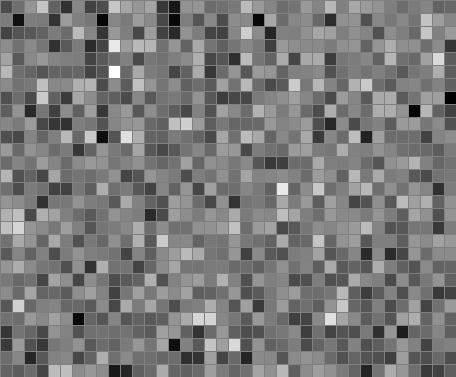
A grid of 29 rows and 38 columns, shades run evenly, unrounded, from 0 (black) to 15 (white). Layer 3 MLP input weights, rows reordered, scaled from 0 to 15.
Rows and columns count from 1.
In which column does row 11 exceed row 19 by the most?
11
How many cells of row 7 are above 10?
9
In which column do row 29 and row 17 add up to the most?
24
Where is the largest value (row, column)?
6, 10
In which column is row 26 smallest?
34
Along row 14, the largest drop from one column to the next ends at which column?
2
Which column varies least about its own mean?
26
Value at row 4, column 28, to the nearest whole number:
7
